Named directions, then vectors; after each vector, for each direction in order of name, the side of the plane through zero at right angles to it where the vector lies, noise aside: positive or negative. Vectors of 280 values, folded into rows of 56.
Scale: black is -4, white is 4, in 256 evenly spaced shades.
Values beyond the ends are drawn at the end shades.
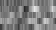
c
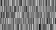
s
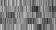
negative, positive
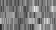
positive, negative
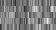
positive, negative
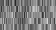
positive, negative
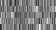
positive, negative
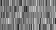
positive, positive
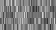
negative, positive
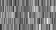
positive, negative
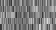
positive, negative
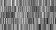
negative, positive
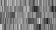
negative, positive
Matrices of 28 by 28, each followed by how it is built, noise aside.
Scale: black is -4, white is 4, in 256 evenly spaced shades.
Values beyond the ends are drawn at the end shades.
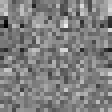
low rank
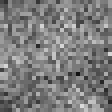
smooth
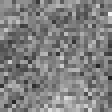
smooth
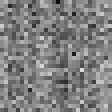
blocks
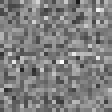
low rank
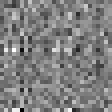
low rank
